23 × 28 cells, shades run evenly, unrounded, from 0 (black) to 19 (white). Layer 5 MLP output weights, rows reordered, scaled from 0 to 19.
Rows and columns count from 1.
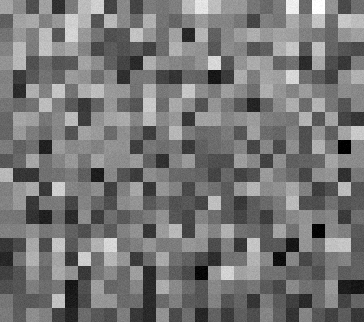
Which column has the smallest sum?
27
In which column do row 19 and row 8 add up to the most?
9
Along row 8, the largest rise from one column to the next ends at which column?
12
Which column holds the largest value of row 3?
6
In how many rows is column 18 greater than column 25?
10
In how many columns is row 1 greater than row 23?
21
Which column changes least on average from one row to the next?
1
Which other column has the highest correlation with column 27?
3
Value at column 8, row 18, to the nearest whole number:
13
